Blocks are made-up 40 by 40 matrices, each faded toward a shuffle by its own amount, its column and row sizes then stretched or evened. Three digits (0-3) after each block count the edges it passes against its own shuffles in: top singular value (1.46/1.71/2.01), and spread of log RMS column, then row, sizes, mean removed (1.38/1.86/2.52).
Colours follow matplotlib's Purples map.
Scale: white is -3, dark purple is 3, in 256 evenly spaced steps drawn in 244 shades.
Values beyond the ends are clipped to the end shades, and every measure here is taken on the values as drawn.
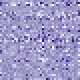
0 2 3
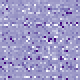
1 1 3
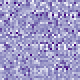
2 0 2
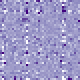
2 2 2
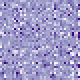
2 2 2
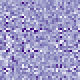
2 2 2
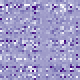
0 3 3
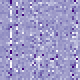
1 3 0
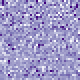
0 0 2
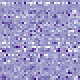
2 2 3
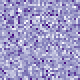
1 1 0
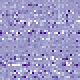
0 0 3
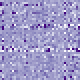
0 2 3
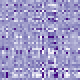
3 3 3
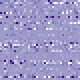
1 1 3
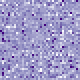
0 2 2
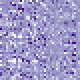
1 3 1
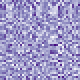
3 1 2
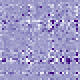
2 2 3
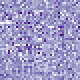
0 0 2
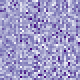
2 2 0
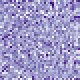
1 0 2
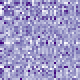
3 2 2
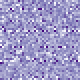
0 0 2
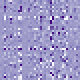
2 3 2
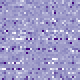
1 1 3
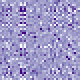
3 2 1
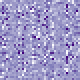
1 2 1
